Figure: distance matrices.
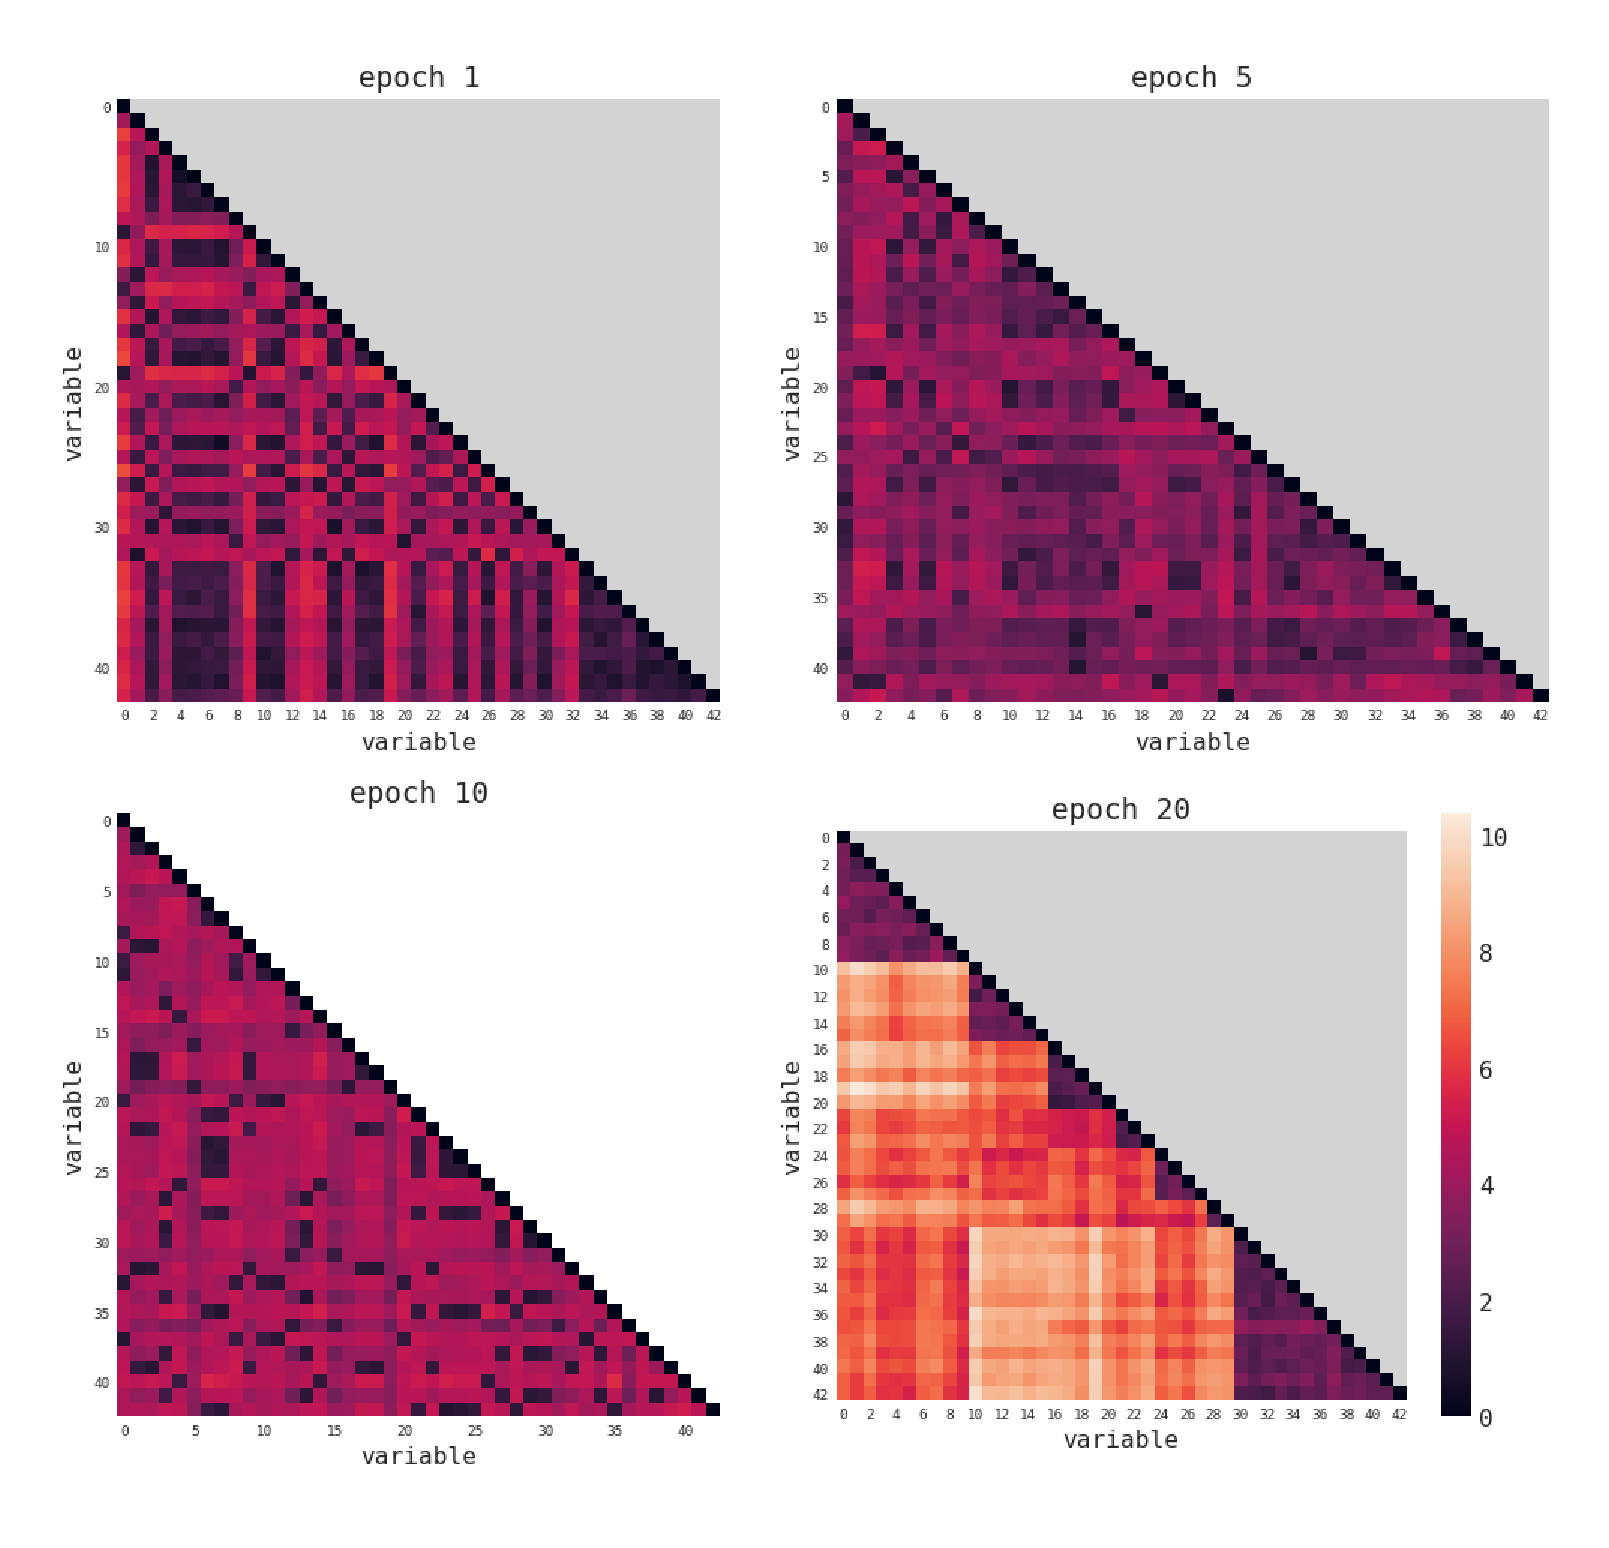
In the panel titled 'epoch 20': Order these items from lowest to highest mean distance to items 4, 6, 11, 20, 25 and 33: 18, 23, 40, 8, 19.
8, 18, 40, 23, 19
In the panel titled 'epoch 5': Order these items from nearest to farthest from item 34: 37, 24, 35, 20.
20, 37, 24, 35
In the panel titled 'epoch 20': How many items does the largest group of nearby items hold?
13
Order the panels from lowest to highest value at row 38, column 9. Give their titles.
epoch 5, epoch 10, epoch 1, epoch 20
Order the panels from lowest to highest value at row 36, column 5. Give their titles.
epoch 1, epoch 10, epoch 5, epoch 20
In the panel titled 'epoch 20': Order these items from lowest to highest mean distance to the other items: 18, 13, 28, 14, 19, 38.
38, 18, 14, 13, 28, 19
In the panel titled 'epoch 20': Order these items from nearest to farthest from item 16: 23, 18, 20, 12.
20, 18, 23, 12
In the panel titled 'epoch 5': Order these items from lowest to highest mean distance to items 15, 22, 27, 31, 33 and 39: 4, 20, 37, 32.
37, 20, 32, 4
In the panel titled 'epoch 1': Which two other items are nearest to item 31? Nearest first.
20, 8
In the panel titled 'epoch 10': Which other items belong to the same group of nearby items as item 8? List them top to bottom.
0, 10, 11, 20, 33, 37
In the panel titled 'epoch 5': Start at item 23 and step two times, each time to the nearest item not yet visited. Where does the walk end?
6
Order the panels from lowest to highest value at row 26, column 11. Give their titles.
epoch 1, epoch 5, epoch 10, epoch 20
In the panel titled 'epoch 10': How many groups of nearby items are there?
7
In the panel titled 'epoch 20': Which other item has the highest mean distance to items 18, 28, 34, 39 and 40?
10
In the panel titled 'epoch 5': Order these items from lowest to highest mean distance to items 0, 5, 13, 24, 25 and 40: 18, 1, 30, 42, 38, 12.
38, 12, 30, 42, 18, 1
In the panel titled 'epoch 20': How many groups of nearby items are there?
7
